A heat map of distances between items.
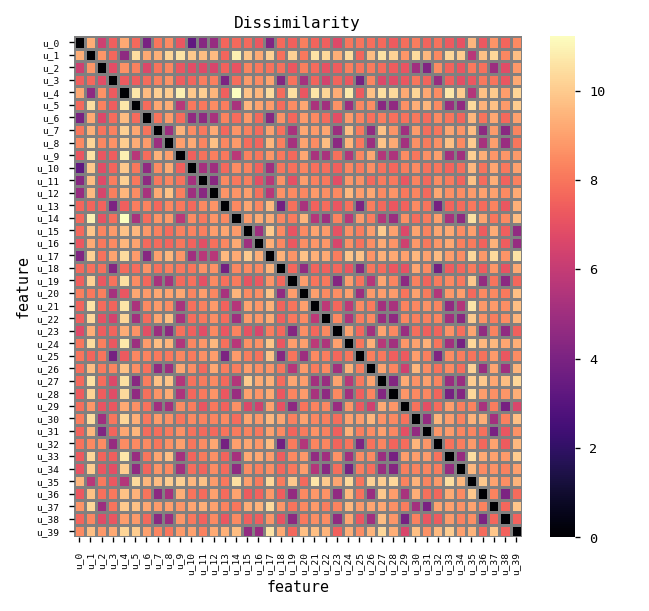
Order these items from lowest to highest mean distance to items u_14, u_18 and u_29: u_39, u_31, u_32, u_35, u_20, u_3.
u_3, u_32, u_20, u_31, u_39, u_35
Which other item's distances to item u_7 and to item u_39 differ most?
u_26
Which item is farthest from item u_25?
u_17
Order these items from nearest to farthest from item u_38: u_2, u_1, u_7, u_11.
u_7, u_2, u_11, u_1
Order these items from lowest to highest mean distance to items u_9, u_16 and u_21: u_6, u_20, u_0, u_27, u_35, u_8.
u_27, u_0, u_6, u_8, u_20, u_35
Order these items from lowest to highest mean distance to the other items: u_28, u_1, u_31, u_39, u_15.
u_28, u_31, u_15, u_39, u_1
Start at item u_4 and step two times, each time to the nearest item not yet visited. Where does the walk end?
u_35
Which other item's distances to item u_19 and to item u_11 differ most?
u_12
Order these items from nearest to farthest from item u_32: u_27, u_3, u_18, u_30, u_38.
u_18, u_3, u_38, u_27, u_30
